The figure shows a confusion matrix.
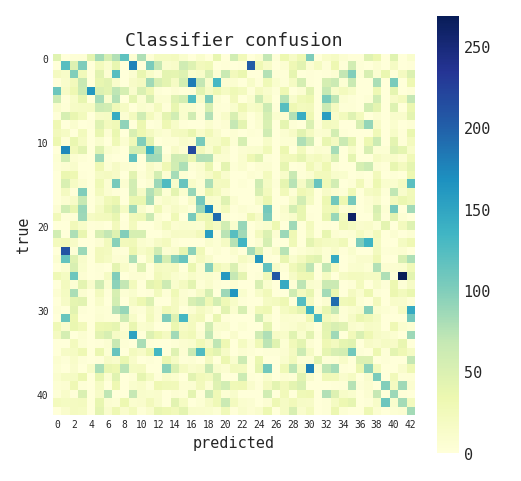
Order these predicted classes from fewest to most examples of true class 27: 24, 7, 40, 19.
19, 40, 24, 7
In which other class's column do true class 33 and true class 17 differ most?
9
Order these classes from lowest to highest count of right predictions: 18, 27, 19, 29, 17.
17, 29, 27, 18, 19
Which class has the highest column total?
7
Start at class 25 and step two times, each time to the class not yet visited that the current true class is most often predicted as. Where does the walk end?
40
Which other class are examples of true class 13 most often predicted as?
15
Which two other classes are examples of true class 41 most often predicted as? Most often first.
39, 20
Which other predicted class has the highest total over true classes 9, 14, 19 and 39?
35
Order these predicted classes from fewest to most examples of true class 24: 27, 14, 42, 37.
37, 27, 42, 14
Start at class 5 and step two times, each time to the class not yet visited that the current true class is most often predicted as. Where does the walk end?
3
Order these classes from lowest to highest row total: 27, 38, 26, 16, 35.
38, 16, 27, 35, 26
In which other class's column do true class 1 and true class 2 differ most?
23
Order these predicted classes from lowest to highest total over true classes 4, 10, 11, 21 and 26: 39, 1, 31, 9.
31, 39, 9, 1
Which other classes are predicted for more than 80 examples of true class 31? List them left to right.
1, 13, 15, 42
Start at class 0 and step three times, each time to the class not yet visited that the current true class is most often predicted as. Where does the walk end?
30
